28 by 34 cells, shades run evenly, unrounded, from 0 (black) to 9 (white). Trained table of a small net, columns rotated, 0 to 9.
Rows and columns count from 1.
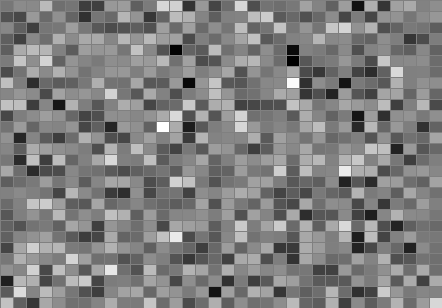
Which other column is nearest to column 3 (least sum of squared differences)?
5
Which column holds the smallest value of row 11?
28
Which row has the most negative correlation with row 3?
20
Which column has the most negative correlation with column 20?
29
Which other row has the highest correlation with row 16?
3
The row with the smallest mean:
18
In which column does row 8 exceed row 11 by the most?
23
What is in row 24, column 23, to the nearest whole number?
2
